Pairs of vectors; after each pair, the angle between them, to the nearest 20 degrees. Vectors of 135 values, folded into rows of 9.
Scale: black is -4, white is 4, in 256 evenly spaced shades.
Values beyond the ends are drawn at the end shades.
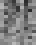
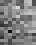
120 degrees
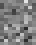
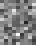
140 degrees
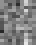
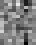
160 degrees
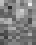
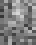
60 degrees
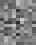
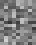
20 degrees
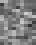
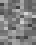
20 degrees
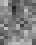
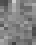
140 degrees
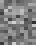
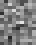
60 degrees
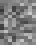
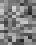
160 degrees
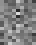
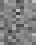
160 degrees
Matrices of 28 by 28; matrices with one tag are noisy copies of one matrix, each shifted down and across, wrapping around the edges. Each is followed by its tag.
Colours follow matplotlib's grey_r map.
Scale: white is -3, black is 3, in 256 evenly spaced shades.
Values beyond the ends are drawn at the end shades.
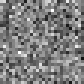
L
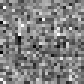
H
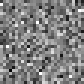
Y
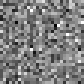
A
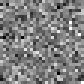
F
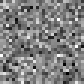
F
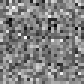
H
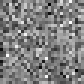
L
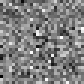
F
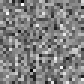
Y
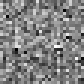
H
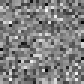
F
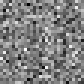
L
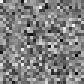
F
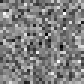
Y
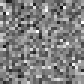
A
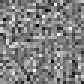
L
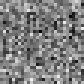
H
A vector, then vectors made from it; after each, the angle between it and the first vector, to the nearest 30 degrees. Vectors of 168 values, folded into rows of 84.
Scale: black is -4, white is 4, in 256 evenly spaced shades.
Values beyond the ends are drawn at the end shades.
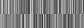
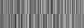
120 degrees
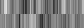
60 degrees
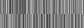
60 degrees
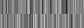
120 degrees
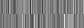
120 degrees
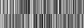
30 degrees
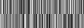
30 degrees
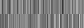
90 degrees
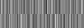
60 degrees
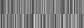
120 degrees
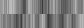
90 degrees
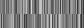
90 degrees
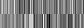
30 degrees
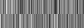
60 degrees
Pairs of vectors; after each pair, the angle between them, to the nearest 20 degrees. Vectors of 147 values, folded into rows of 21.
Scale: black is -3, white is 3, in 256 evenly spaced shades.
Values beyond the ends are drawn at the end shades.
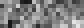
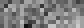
80 degrees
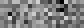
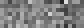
40 degrees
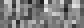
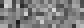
60 degrees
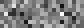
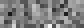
60 degrees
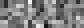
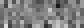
60 degrees
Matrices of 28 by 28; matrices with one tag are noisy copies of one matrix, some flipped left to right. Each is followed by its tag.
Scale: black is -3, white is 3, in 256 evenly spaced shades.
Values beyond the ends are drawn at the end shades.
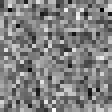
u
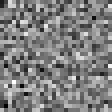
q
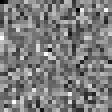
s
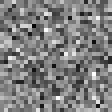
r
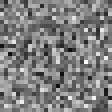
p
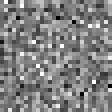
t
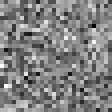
u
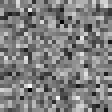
t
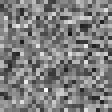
s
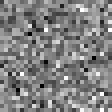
r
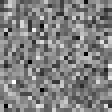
q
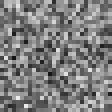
p
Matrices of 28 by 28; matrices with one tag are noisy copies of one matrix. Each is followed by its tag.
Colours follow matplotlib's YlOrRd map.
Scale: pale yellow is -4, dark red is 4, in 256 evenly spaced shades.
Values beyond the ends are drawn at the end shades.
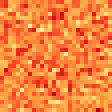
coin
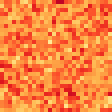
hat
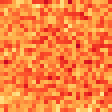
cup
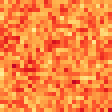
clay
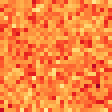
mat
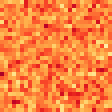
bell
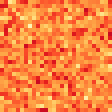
coin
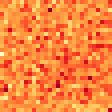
cup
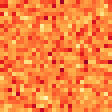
coin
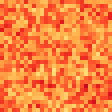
mat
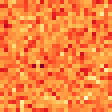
coin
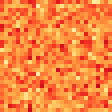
mat
